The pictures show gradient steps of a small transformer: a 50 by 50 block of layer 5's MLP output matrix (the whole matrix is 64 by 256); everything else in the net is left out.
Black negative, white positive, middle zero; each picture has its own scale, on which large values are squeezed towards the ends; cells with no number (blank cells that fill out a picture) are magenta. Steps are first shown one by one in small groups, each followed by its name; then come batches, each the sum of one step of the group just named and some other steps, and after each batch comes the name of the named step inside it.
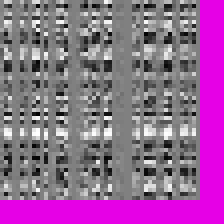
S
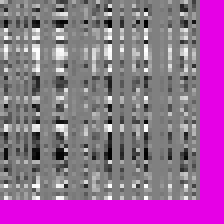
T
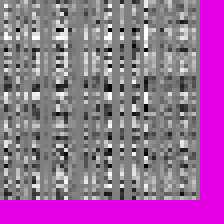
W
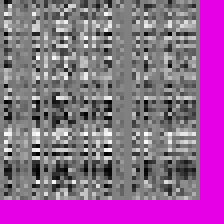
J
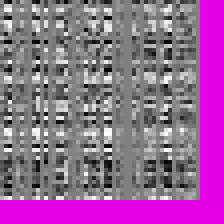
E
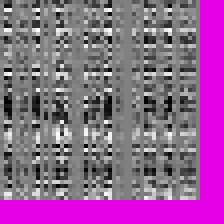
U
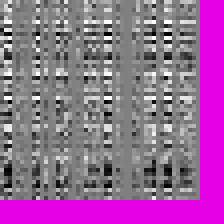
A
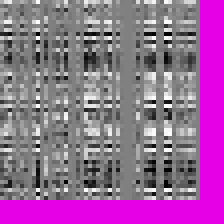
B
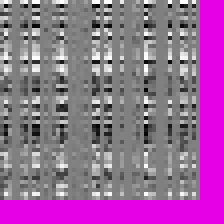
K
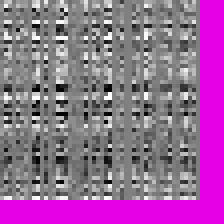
W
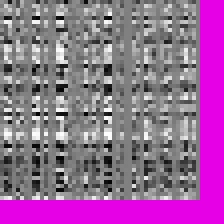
E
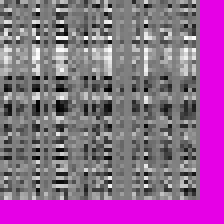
K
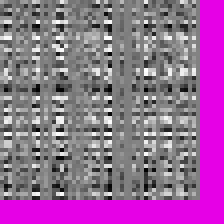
K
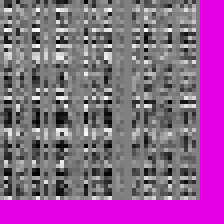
U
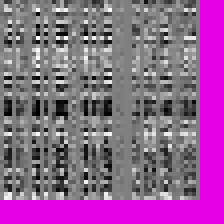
U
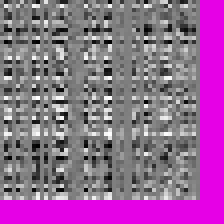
E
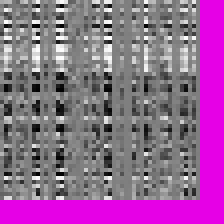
K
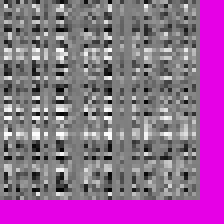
S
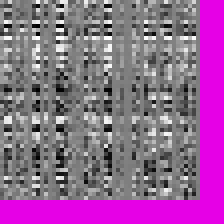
B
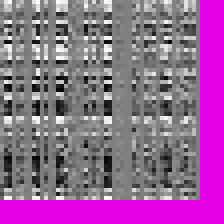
A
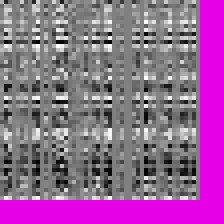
J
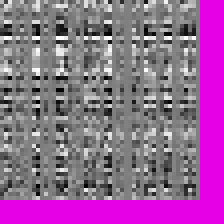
B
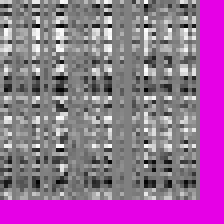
K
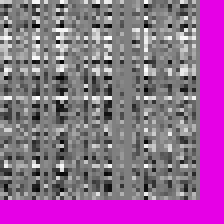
K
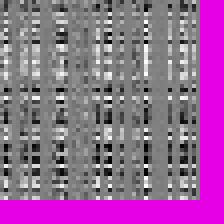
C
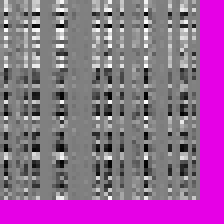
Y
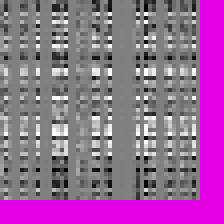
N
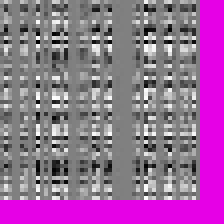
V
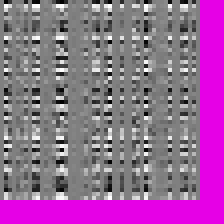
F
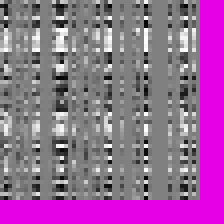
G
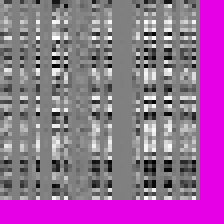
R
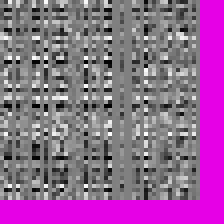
N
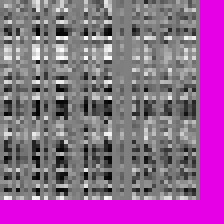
C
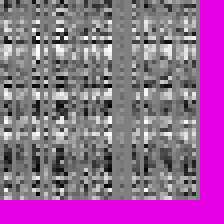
V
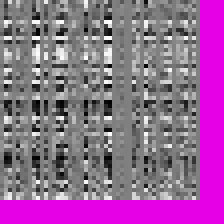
R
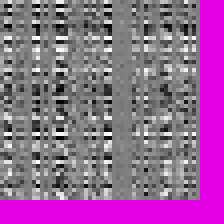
N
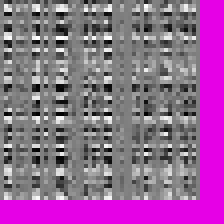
F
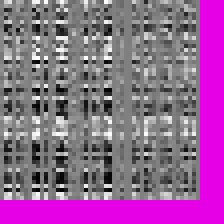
N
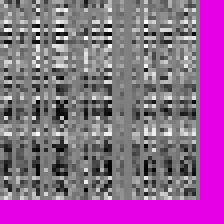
Y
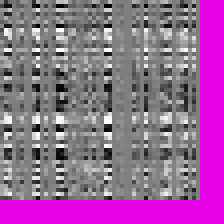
G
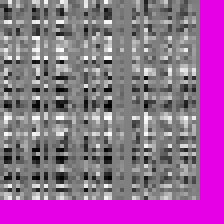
G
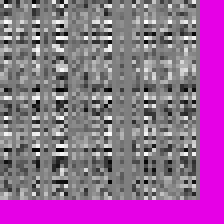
F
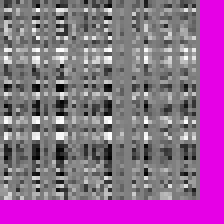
C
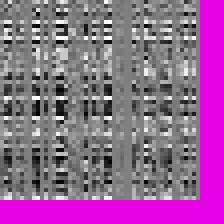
R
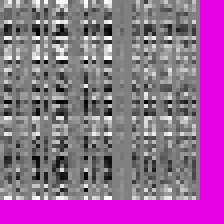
V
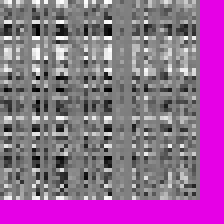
N
